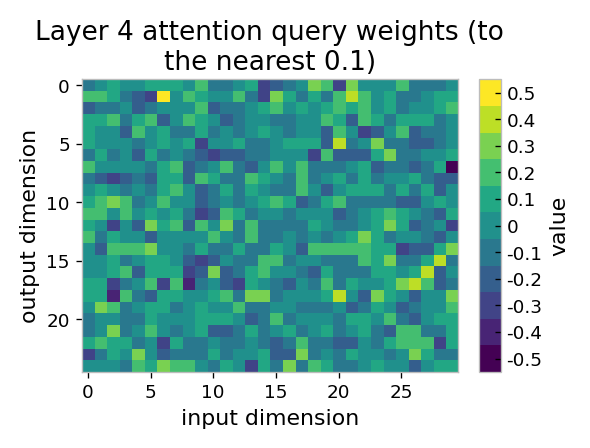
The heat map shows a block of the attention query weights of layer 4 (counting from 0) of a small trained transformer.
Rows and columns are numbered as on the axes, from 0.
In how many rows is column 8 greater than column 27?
8
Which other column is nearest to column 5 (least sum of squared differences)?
19
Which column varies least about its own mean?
7
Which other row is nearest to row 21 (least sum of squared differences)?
3
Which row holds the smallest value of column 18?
6
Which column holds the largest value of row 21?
2
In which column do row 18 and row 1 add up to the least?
5
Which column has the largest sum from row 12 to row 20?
24
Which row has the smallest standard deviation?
20
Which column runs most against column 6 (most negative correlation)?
26
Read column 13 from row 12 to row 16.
0.2 0.2 -0.1 -0.1 0.1
